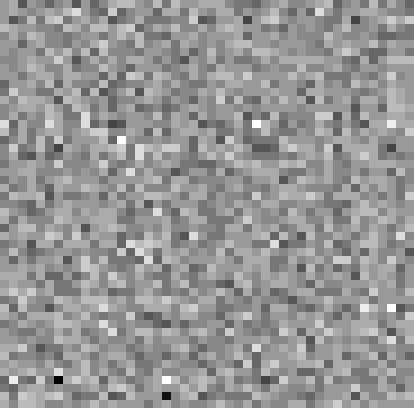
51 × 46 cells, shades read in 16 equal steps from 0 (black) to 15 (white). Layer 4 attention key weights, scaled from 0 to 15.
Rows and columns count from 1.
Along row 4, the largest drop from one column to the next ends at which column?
16
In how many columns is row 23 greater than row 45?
22
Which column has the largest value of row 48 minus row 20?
19
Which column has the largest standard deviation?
7
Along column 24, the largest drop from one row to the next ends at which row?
21
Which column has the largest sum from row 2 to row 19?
44
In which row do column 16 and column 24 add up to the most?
20
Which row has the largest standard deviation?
48
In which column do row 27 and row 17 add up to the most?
18
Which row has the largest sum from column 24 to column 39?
10
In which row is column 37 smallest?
46
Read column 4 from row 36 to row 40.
9 12 9 8 10
